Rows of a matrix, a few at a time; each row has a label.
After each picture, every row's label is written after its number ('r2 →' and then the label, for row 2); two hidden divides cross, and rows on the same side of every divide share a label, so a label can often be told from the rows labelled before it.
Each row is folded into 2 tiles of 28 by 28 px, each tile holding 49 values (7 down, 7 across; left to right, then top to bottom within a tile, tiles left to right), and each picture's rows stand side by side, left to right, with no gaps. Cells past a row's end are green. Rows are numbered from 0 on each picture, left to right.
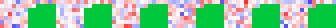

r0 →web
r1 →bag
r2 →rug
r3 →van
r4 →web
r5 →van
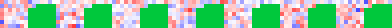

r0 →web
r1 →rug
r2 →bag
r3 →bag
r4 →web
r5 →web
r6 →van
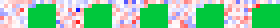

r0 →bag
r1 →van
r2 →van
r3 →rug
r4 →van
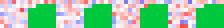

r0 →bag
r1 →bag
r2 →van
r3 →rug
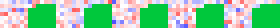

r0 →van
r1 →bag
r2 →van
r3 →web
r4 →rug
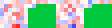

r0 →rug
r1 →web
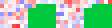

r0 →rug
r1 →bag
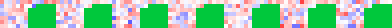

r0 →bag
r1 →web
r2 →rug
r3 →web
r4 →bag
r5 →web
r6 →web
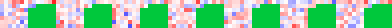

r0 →bag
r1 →web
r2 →web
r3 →bag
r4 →rug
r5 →van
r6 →bag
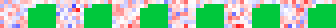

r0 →web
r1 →bag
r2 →van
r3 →rug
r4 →rug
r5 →bag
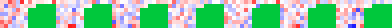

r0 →bag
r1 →rug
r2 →web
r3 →rug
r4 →bag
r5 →rug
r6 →web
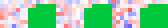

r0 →web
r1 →van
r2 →web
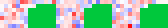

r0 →bag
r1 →rug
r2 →rug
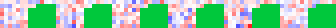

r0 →web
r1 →web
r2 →van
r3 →van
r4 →web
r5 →bag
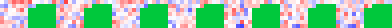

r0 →bag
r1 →web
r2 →bag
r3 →van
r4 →web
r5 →web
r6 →web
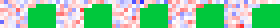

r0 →web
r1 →van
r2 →van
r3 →web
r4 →rug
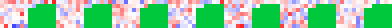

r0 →bag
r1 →bag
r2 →van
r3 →bag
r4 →rug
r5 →web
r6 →rug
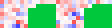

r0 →web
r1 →web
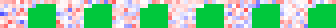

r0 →bag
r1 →bag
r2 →web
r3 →web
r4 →bag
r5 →bag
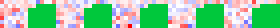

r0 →web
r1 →web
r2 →rug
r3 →rug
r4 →bag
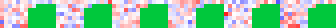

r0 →web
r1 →bag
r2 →van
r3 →bag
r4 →van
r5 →rug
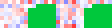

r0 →bag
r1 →rug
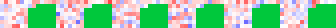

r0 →rug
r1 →bag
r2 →rug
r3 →rug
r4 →bag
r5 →van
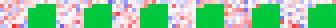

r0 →rug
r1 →van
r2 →van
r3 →van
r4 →van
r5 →rug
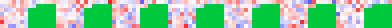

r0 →bag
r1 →bag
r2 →web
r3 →rug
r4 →bag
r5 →van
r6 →bag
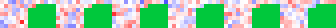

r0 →van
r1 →web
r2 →van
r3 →bag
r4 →van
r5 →bag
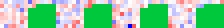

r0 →van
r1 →van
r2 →web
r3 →bag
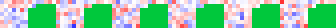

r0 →bag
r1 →web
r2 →web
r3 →rug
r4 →web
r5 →web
